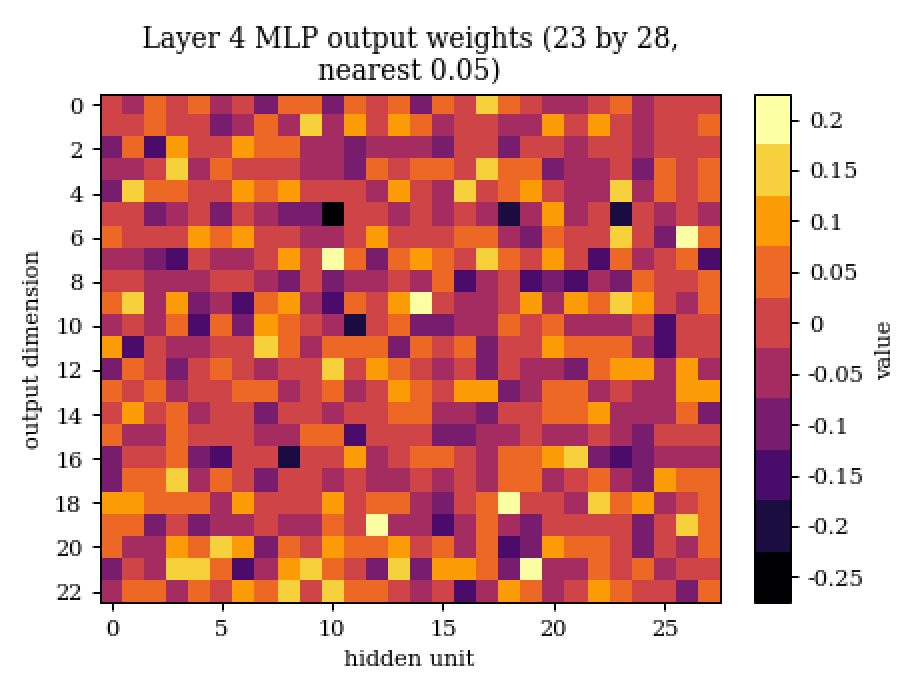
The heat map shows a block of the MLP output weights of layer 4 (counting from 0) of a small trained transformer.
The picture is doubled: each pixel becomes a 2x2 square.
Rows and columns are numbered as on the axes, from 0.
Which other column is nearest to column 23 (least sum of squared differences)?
8
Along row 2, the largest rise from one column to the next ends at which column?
3
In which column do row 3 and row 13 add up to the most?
17
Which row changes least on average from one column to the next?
15
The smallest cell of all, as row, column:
5, 10
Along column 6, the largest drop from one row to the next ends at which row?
21
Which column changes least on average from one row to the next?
25
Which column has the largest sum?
13
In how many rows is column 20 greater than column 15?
15
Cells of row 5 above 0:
1
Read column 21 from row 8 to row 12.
-0.15 0.1 -0.05 0.05 -0.1
